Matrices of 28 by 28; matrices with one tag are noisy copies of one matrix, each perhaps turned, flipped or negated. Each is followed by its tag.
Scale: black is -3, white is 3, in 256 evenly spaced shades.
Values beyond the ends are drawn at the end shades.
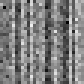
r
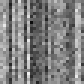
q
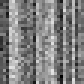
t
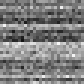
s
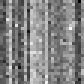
q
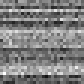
t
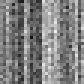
s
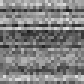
q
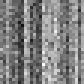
s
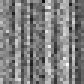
r
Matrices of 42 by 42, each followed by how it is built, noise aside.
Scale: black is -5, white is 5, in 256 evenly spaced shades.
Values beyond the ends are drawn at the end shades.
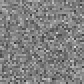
noise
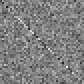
diagonal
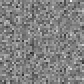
repeating rows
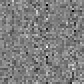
uneven columns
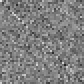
diagonal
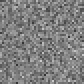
noise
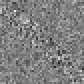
banded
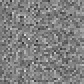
repeating rows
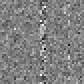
uneven columns
